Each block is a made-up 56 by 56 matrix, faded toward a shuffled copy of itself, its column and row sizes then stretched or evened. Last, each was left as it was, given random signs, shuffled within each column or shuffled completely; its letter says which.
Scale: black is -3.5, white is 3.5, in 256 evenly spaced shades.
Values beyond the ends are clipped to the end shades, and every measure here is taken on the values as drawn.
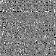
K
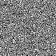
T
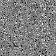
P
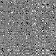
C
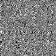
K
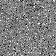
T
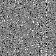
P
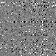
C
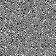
P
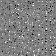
P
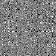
K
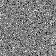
T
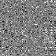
C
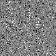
P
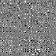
C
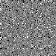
C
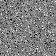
T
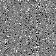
P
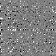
C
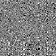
C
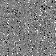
P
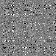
K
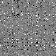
K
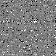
K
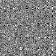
K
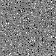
P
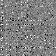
K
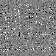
K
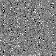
P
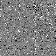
K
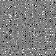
C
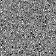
P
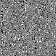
P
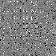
C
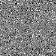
K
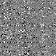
K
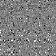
C
